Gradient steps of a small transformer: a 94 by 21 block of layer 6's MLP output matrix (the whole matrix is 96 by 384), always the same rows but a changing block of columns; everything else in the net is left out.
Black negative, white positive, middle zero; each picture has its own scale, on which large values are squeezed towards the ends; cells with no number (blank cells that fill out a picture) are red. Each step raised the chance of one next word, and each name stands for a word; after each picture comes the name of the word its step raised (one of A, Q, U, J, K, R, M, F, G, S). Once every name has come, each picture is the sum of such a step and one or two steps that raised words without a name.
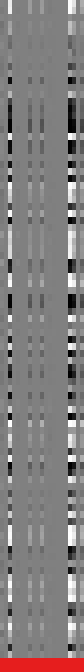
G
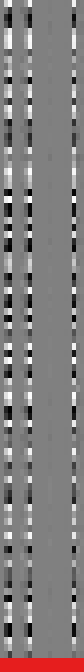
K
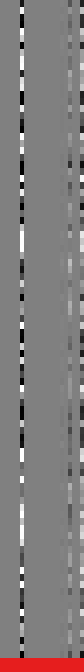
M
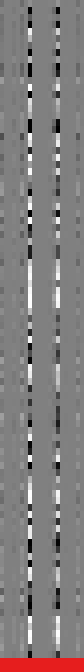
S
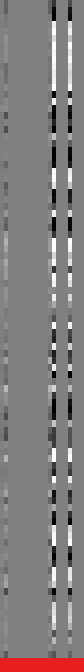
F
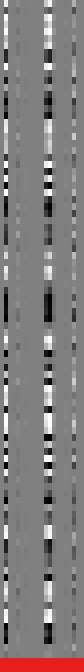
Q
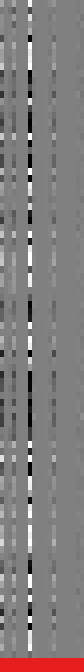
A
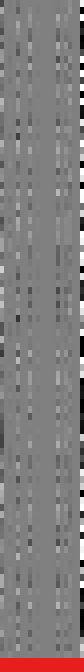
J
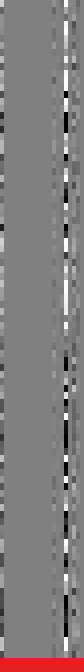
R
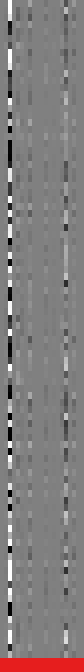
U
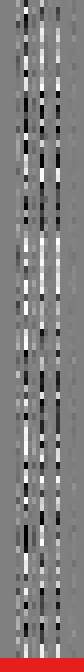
F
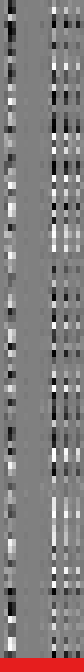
M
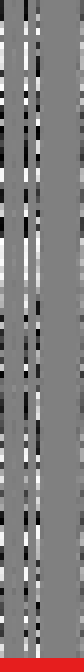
F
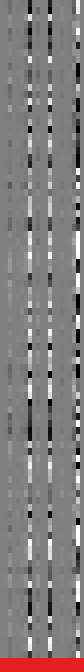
G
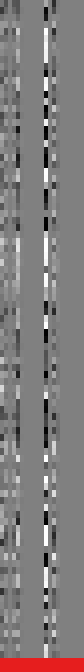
F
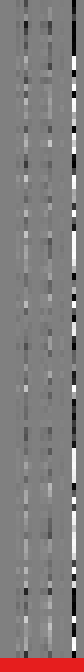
M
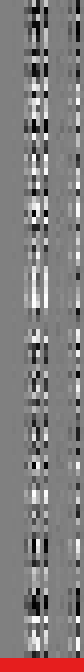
S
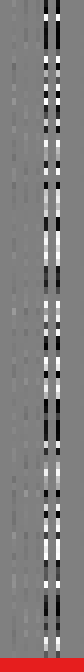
J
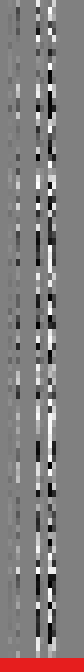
Q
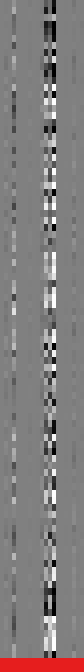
S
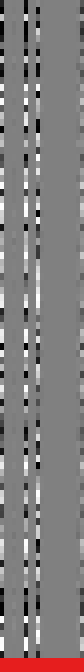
S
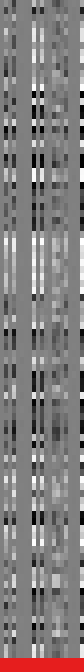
F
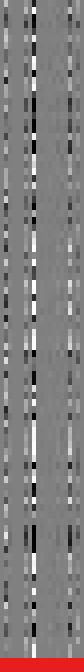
K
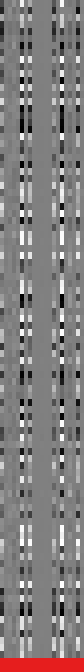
G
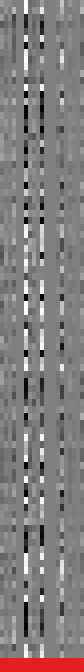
U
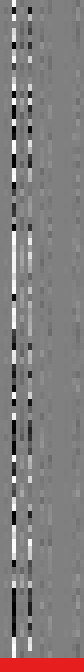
R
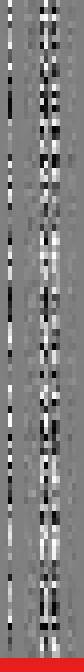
Q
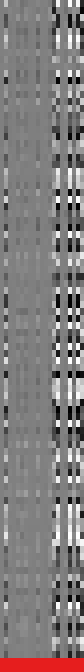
K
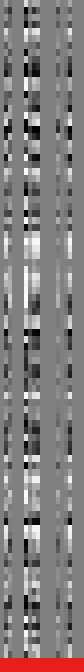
S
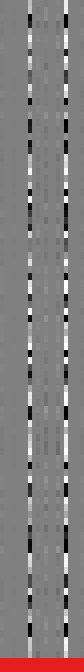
K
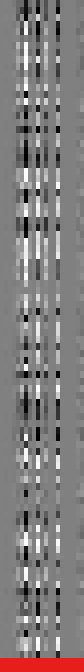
F
